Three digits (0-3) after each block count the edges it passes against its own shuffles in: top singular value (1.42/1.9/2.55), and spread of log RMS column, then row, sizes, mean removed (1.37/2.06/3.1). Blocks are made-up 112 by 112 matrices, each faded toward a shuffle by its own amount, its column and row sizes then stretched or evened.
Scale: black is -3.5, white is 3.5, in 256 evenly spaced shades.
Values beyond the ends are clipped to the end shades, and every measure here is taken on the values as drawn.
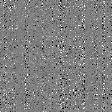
0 3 2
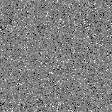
1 1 1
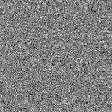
2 0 0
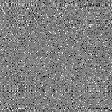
3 0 1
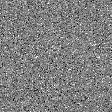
1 0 0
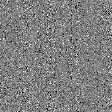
0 2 0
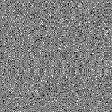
3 0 0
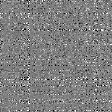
0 2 3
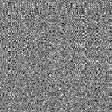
3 1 1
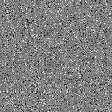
2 0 0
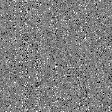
1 2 0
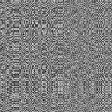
3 3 0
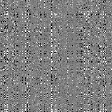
3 3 2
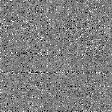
1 2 2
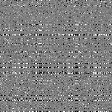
3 1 3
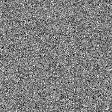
0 1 1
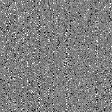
2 2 0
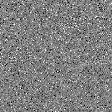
2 0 1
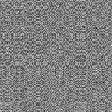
3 1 0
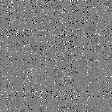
0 2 2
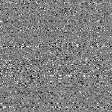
2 0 3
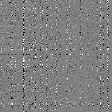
2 3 2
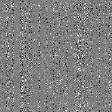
1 3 1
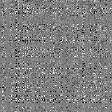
1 3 3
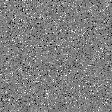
1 0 1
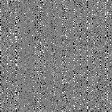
2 3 0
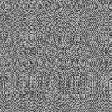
3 2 0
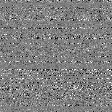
0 0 3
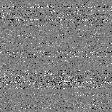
1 0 3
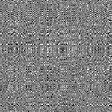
3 2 2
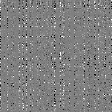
2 3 2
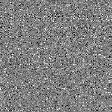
2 1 2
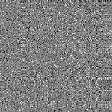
3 1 1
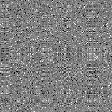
3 1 1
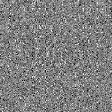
2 2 0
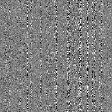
2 3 0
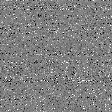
1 0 2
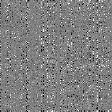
2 3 1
